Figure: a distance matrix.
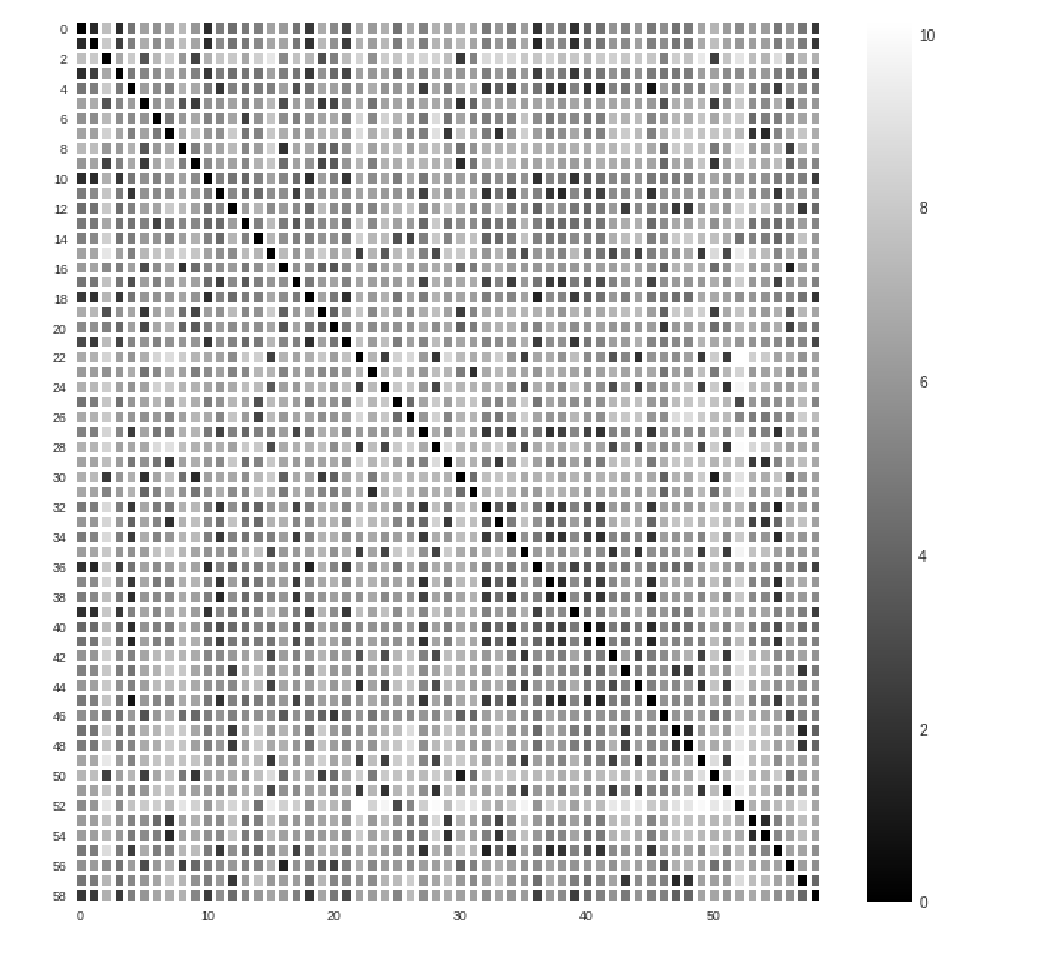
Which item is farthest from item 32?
2
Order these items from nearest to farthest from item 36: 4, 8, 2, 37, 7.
4, 37, 7, 8, 2
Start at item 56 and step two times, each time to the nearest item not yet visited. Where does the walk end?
8
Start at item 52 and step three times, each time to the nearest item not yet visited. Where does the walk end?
26
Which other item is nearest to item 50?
30
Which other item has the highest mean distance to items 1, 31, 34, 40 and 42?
52
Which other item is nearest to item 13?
6
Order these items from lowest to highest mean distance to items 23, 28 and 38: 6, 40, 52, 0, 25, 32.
40, 32, 0, 6, 25, 52
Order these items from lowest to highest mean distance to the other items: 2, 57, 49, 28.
57, 49, 28, 2
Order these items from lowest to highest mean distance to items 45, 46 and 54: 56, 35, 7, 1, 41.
41, 7, 56, 1, 35
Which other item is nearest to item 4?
45
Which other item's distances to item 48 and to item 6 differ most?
47
